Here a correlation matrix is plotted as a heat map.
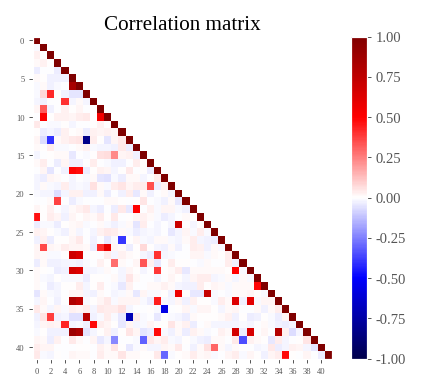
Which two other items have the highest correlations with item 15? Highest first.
29, 11
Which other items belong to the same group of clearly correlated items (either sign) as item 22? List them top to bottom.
14
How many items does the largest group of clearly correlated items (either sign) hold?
7
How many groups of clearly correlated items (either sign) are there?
14
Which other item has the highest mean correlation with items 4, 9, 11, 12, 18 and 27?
10
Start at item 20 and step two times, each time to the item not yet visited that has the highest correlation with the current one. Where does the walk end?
33
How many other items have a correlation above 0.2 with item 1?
3
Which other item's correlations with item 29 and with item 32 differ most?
31
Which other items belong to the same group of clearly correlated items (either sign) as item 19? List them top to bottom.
16
